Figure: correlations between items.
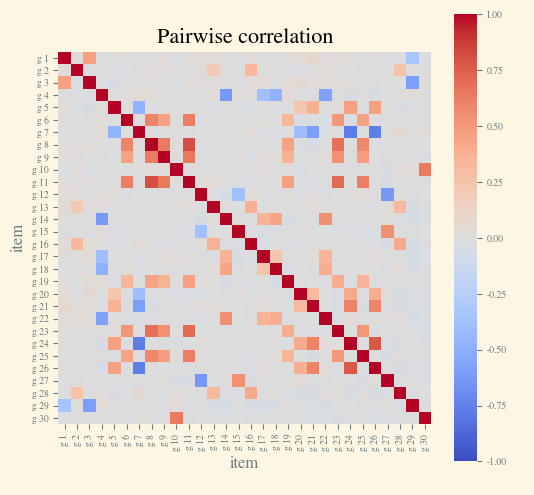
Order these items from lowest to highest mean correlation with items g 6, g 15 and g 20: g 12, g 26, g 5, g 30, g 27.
g 12, g 30, g 5, g 26, g 27
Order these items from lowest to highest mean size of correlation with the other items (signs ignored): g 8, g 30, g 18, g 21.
g 30, g 18, g 21, g 8
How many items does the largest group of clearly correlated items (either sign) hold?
7
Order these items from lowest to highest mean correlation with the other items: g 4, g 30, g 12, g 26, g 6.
g 4, g 12, g 30, g 26, g 6
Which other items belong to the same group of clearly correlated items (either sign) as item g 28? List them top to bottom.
g 2, g 13, g 16
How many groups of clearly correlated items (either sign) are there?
7
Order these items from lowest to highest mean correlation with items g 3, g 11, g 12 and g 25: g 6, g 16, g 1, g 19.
g 16, g 1, g 19, g 6
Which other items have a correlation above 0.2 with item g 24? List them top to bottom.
g 5, g 20, g 21, g 26
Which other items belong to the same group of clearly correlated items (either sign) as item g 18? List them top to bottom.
g 4, g 14, g 17, g 22
